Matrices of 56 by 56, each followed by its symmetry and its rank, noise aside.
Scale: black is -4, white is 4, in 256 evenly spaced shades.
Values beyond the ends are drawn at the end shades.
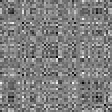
symmetric, rank three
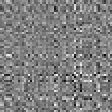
antisymmetric, rank four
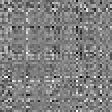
no symmetry, rank four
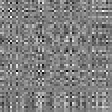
no symmetry, rank three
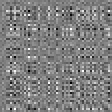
antisymmetric, rank two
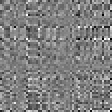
no symmetry, rank three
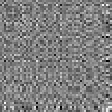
symmetric, rank four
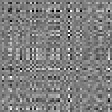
no symmetry, rank three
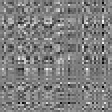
no symmetry, rank three
